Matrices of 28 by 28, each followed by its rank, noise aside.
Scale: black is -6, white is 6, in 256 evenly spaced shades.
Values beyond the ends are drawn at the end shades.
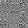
three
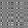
one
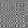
one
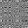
two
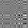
one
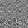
three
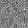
four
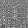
four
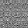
four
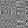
three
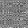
four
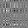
one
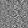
four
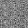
four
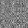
three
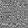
four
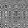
two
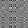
one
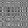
one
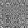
four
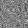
four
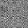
four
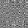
four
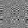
two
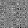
three
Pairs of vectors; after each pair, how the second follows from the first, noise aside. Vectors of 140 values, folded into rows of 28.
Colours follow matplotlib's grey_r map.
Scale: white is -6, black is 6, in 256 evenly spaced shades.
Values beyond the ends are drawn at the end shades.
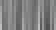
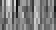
reversed, negated, scaled up.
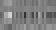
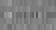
shrunk.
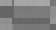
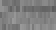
wrapped around, negated, shrunk.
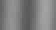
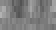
wrapped around, negated, partly zeroed.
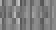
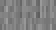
wrapped around, negated, shrunk.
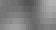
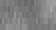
shrunk.
